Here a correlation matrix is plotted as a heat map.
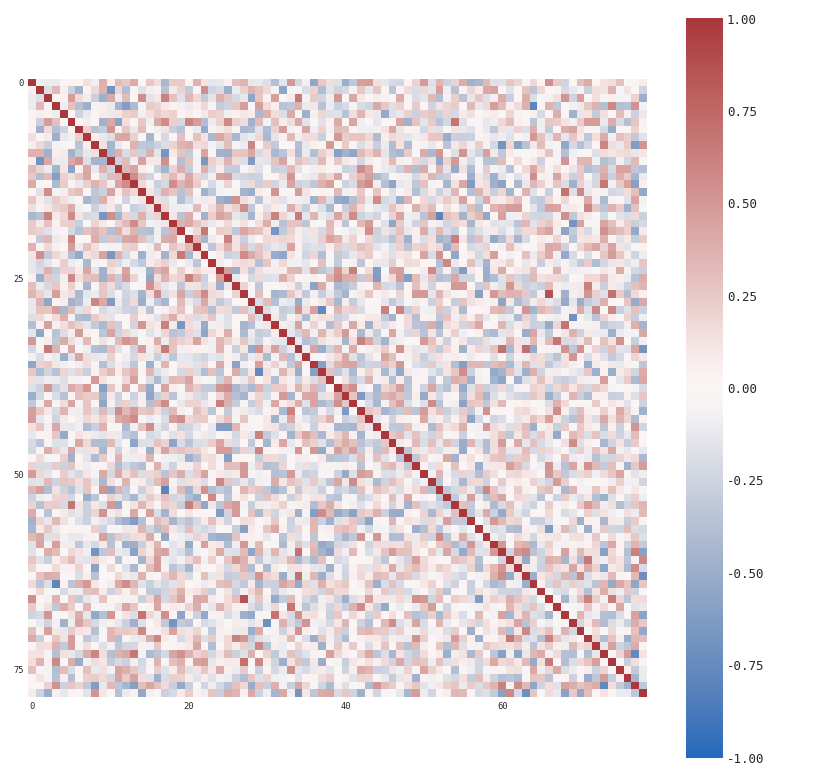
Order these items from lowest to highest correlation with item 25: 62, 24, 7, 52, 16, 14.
52, 62, 14, 16, 7, 24
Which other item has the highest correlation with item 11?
42
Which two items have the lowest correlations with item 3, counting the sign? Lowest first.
64, 12
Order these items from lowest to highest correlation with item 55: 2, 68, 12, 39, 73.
39, 2, 68, 12, 73
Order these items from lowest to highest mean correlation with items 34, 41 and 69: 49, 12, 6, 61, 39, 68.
61, 12, 49, 6, 68, 39
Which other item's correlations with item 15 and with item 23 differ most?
58
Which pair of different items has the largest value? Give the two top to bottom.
27, 66
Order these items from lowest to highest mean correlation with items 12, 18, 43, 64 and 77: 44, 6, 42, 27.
44, 27, 6, 42
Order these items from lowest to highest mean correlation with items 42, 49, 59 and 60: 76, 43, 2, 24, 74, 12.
76, 12, 43, 2, 24, 74
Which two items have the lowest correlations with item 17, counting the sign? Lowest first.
52, 9
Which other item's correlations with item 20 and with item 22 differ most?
54
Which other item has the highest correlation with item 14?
68
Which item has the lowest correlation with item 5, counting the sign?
11
